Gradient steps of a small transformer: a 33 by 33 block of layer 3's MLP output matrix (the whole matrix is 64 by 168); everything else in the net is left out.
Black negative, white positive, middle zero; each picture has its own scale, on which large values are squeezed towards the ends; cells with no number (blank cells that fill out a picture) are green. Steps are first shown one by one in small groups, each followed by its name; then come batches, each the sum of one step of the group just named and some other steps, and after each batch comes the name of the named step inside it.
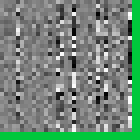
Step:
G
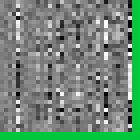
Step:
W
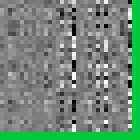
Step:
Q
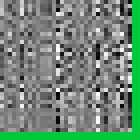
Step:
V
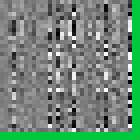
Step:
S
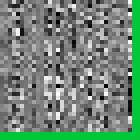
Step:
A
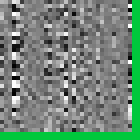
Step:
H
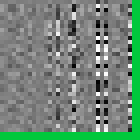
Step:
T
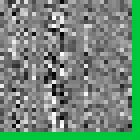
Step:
V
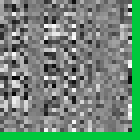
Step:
H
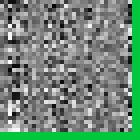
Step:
W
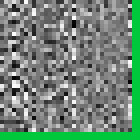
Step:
H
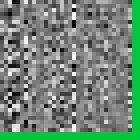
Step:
Q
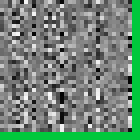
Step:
A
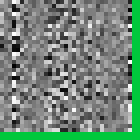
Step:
H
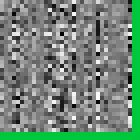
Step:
T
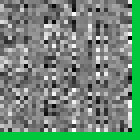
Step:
T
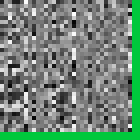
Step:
S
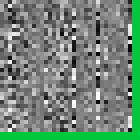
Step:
T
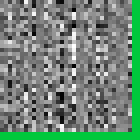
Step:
T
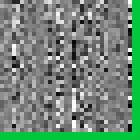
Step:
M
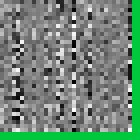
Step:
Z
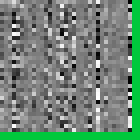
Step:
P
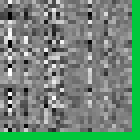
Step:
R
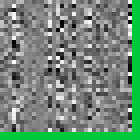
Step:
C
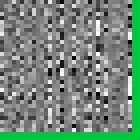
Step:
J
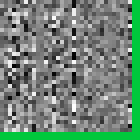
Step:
M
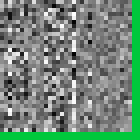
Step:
R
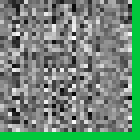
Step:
J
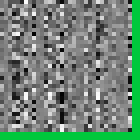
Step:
P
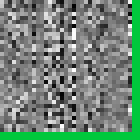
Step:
C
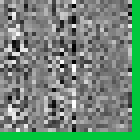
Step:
C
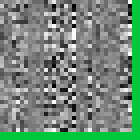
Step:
C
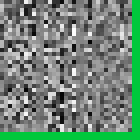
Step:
R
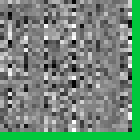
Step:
R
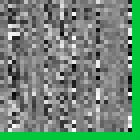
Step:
P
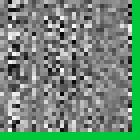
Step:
C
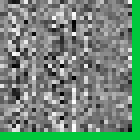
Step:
M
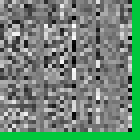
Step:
P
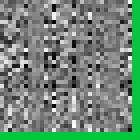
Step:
M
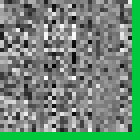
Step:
M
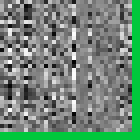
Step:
R
